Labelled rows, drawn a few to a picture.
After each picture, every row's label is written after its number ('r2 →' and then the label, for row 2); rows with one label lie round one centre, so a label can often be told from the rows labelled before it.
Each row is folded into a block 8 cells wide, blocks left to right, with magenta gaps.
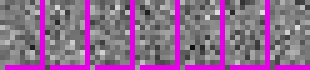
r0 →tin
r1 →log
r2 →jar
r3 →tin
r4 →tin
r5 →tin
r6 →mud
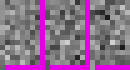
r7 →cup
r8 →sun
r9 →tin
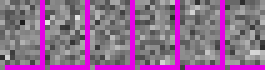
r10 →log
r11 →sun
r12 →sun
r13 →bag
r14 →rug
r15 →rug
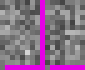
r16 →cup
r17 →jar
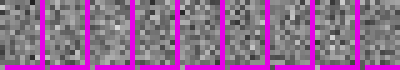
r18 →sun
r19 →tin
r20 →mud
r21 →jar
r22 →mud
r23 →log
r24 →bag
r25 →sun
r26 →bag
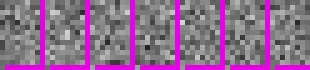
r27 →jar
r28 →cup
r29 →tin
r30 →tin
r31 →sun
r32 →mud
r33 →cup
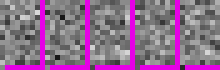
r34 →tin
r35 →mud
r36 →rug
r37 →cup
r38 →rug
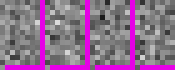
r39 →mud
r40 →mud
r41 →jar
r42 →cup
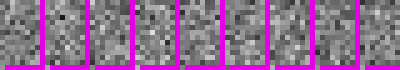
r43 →bag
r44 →mud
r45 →sun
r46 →mud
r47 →mud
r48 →log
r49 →sun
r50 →sun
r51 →jar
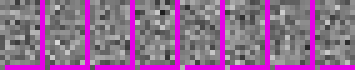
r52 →cup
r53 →log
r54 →rug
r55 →sun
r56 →tin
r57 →mud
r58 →rug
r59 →mud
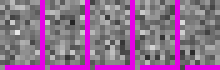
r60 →mud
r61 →cup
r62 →mud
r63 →cup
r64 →sun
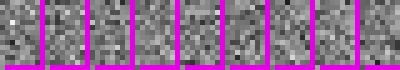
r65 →mud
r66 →jar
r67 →sun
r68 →rug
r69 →jar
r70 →mud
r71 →rug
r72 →sun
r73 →rug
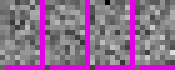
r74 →log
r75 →rug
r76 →rug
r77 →rug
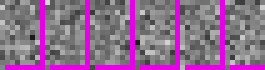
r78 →sun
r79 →cup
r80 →rug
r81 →jar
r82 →tin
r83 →rug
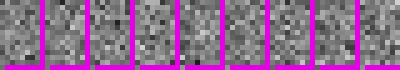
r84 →sun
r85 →rug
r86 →cup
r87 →mud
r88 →jar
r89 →mud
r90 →jar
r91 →rug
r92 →bag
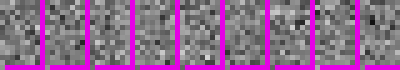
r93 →mud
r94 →tin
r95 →tin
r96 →cup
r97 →cup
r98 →sun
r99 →jar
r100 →mud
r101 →log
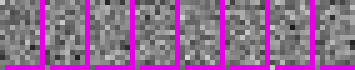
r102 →bag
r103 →sun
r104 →rug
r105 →jar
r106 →jar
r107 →jar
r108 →tin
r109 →rug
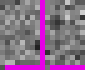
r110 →rug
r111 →jar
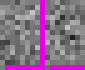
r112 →jar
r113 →bag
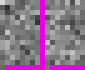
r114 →tin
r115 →cup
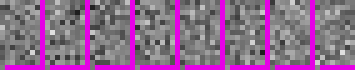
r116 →tin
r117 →cup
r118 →log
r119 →mud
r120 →cup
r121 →jar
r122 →mud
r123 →cup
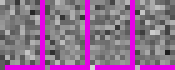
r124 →cup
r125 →mud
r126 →bag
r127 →mud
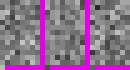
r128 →jar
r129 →cup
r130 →tin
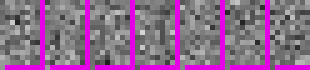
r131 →mud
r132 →mud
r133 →jar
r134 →cup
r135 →mud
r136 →mud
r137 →bag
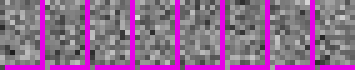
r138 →rug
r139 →bag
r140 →sun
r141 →bag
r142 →cup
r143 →rug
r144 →bag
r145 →mud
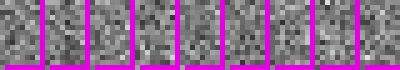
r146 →sun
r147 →tin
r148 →mud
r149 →tin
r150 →tin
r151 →tin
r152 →bag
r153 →cup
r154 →jar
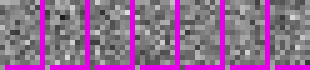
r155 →tin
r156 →mud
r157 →tin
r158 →bag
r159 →bag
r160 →mud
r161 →jar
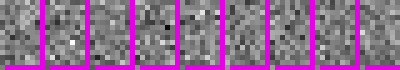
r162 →bag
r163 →log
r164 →bag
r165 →log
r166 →jar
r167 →tin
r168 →sun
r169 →cup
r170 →tin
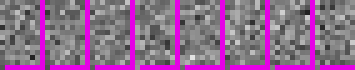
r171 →sun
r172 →sun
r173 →bag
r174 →tin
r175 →rug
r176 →cup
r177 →cup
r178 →tin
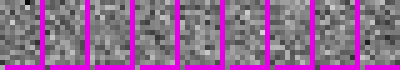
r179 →mud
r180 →rug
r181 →rug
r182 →bag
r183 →cup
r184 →jar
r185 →bag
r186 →mud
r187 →mud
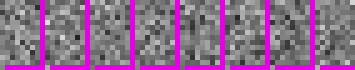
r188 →mud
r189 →sun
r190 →bag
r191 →sun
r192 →log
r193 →jar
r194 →tin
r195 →bag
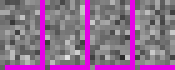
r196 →jar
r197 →rug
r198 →sun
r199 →cup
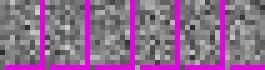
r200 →tin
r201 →cup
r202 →rug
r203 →mud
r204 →mud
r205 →mud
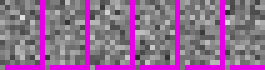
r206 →sun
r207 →cup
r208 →sun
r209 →sun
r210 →bag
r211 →sun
